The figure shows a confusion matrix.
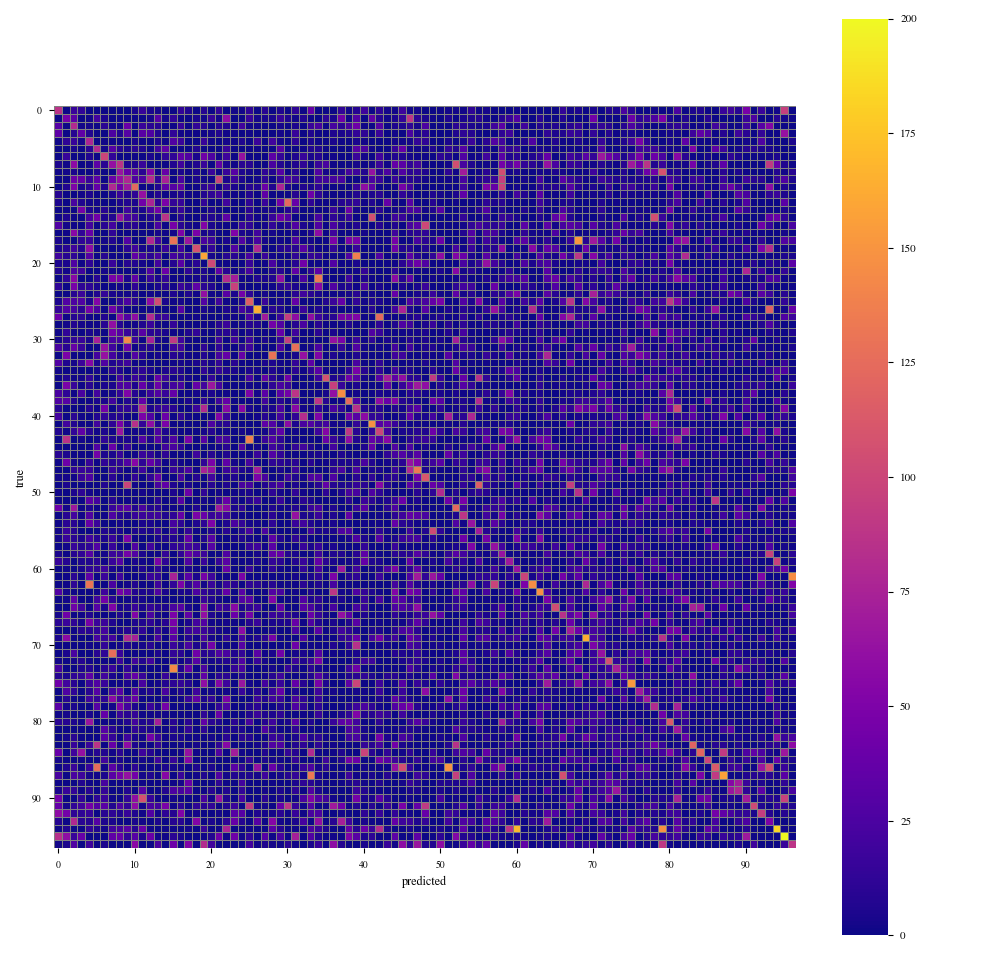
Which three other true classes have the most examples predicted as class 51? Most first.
86, 40, 77
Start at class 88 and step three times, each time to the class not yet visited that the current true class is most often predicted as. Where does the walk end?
15
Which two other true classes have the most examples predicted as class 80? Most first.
25, 37
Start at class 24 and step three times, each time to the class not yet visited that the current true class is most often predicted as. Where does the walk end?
81
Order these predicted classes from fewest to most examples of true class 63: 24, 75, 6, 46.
75, 6, 24, 46
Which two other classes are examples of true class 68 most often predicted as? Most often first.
67, 24
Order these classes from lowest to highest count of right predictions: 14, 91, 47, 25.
14, 91, 25, 47
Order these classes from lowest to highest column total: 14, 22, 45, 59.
59, 14, 45, 22
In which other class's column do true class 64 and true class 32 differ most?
28
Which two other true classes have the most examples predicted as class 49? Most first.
55, 35
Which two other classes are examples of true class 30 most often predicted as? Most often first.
9, 15
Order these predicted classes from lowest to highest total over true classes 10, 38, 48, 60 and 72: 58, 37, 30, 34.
30, 37, 58, 34
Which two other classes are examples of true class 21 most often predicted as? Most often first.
90, 52
